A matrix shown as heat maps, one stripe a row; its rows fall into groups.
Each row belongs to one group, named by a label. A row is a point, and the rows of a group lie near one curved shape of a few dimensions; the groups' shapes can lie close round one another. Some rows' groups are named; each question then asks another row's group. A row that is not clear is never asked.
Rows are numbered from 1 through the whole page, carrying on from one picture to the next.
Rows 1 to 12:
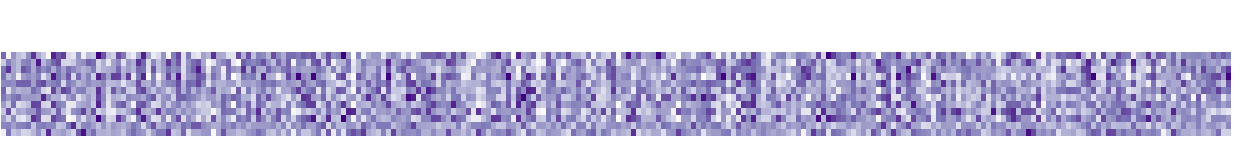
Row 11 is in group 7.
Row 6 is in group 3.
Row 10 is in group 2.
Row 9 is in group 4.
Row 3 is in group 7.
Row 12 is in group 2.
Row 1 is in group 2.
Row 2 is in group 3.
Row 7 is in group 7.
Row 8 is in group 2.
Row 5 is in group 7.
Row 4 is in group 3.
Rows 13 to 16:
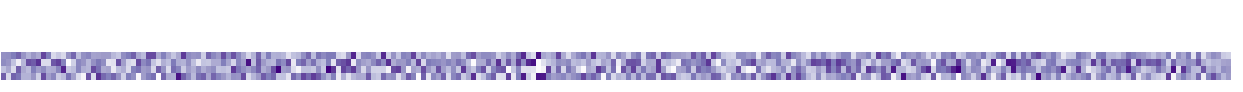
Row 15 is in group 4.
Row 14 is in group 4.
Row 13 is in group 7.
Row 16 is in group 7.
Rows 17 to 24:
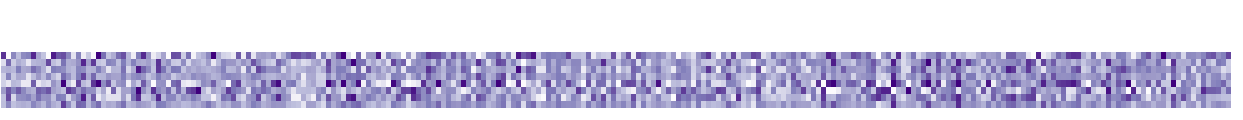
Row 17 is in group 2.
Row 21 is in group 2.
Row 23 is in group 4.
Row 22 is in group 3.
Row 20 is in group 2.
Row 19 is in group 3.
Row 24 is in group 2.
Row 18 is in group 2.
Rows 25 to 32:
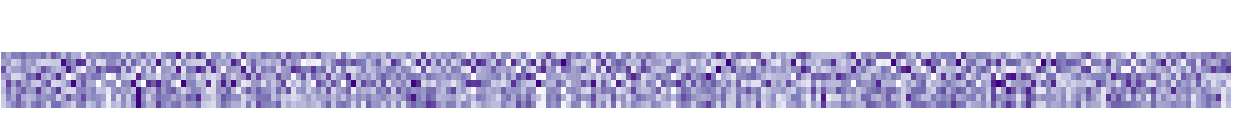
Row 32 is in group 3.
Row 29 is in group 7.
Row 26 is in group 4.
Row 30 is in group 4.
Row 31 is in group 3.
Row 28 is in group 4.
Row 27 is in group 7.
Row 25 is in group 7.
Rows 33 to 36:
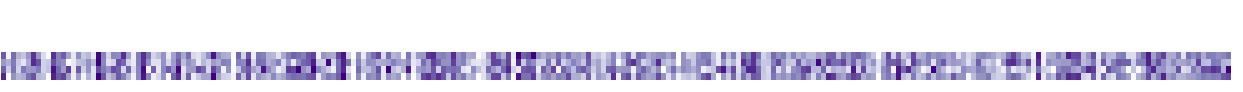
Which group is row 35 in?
3
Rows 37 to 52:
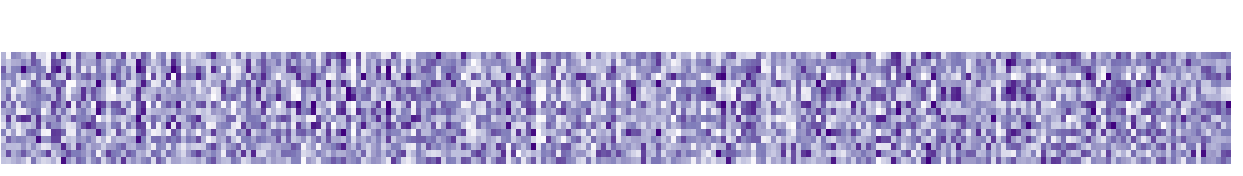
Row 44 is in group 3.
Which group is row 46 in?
7
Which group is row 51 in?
7
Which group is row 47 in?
3
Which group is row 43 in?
4
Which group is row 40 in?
3
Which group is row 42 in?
4
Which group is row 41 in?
2
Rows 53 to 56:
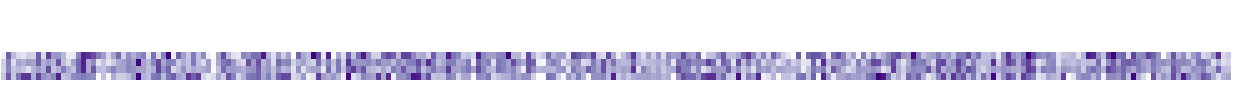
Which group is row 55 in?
2
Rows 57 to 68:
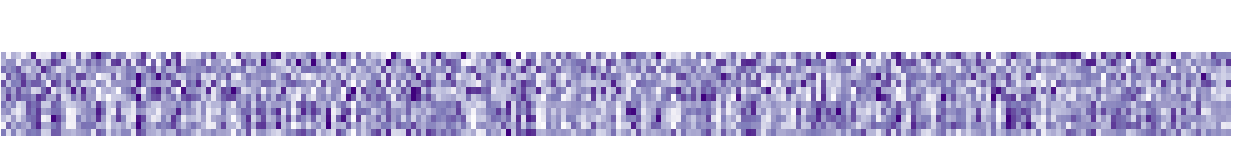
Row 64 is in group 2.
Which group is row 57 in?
2
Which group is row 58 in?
3
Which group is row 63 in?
7
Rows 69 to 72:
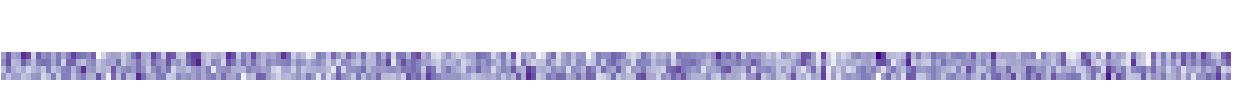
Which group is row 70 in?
7
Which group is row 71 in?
2
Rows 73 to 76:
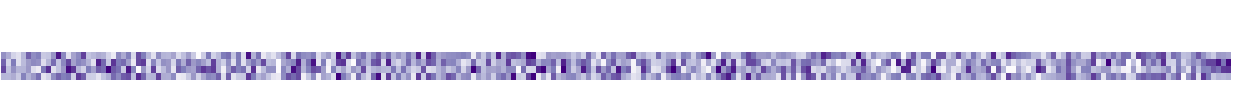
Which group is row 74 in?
3
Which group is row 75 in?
7
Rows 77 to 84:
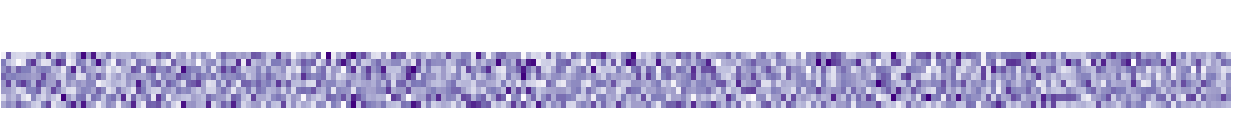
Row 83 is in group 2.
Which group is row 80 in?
7
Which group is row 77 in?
2
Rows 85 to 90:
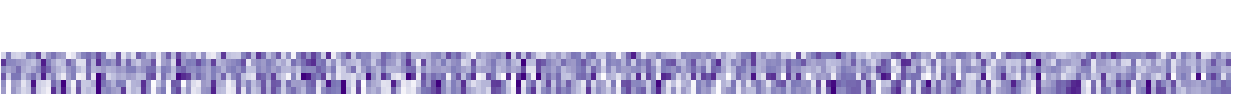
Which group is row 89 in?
2
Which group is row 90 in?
2
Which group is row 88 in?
7
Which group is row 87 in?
7
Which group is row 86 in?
7
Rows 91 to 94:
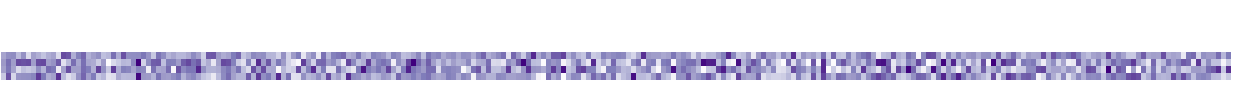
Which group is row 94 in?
4
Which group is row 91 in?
2
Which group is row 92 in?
7
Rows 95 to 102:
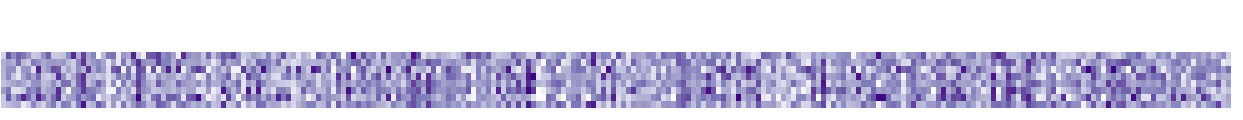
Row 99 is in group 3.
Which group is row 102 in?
3
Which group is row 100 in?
4
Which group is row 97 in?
3
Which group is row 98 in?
4
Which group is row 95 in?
7
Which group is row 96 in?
3
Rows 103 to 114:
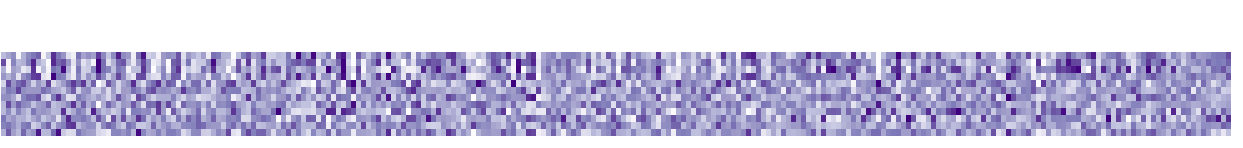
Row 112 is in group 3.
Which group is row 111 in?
4
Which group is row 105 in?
2
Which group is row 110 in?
7
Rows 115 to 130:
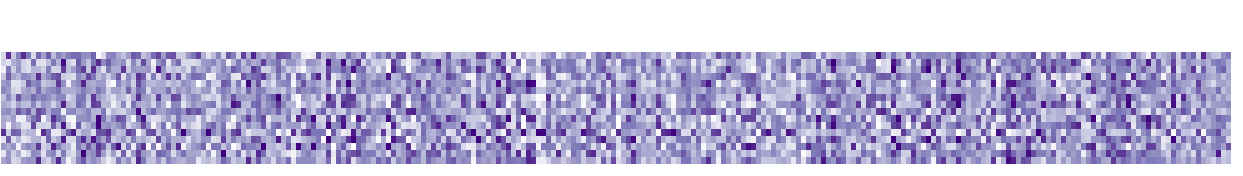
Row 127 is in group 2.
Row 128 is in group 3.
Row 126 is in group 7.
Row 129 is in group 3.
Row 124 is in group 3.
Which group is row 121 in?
4
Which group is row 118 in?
3
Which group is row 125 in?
2
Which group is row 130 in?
4
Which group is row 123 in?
7
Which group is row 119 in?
4
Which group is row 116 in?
2
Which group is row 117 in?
2
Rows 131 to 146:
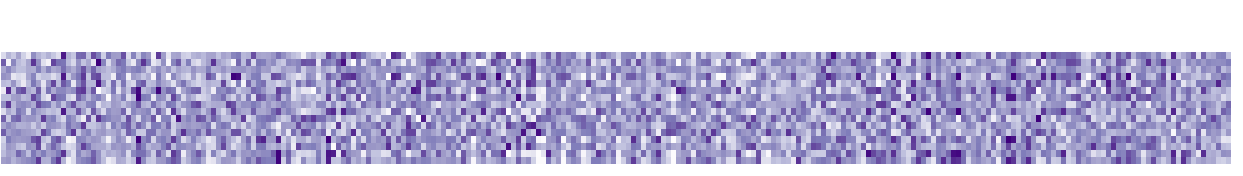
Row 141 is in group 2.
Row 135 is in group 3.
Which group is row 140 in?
7
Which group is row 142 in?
7
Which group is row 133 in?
2
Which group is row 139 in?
4
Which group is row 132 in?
2
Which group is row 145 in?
4
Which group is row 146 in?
4
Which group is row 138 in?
7
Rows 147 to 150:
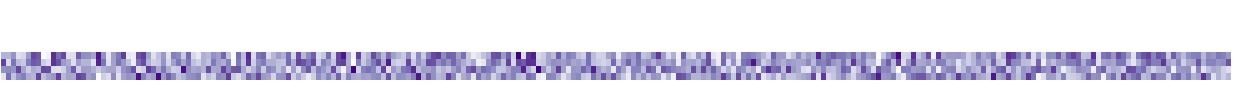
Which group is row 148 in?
2
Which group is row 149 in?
7
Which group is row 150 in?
4
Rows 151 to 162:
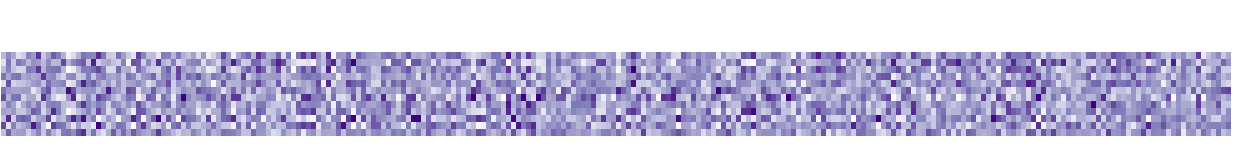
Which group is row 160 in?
7
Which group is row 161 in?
2
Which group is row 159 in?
2
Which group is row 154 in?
7
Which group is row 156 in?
7
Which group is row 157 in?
7
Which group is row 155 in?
2
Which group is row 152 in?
4
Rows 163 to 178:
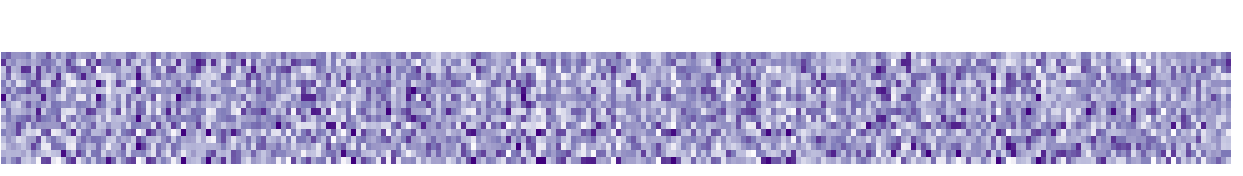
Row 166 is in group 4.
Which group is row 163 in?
7
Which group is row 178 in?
7
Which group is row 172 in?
7
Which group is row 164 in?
7
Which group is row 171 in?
3
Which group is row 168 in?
7
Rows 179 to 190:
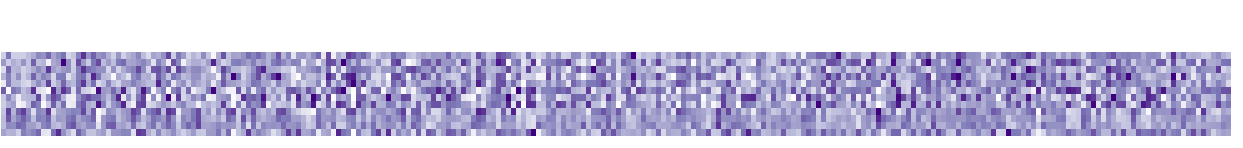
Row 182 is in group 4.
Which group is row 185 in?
3
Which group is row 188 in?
7
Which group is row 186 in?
3
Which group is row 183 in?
2
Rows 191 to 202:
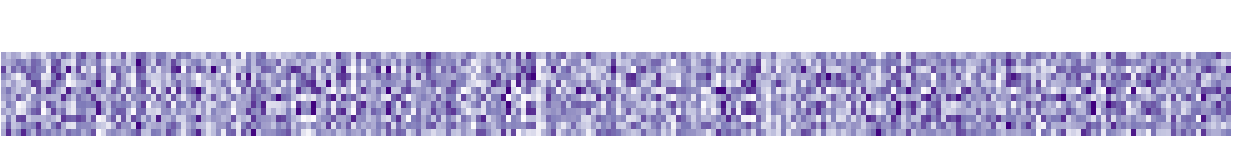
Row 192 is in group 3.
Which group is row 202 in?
7
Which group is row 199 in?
3
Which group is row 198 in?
3
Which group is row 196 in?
3
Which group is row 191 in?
3
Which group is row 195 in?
2
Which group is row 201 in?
4
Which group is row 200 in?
4
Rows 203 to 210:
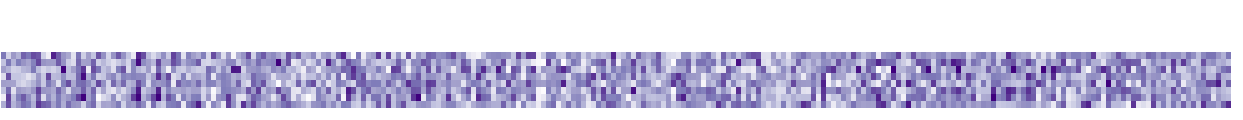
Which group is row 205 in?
4
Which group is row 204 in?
4
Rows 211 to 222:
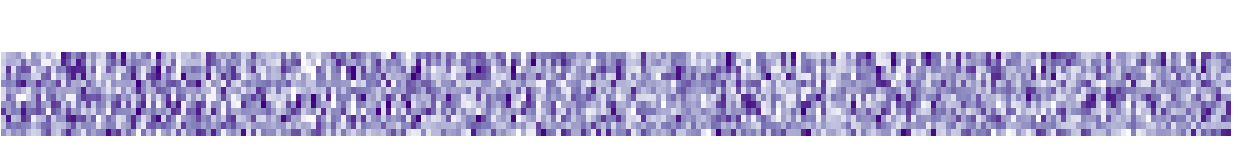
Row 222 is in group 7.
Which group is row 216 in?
3
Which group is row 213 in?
7
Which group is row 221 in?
7
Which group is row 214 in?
7
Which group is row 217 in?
3
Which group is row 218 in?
3
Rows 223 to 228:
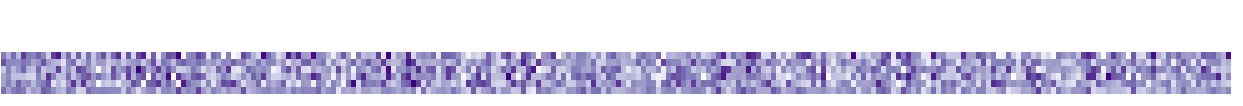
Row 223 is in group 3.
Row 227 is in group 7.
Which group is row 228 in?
7
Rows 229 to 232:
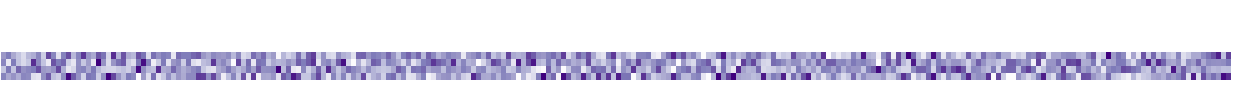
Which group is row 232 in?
7
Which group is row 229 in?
3
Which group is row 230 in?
2
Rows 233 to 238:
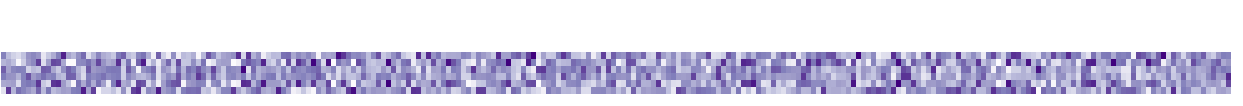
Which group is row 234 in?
3
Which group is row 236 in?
7
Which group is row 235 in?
7
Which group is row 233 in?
4
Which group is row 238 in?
4
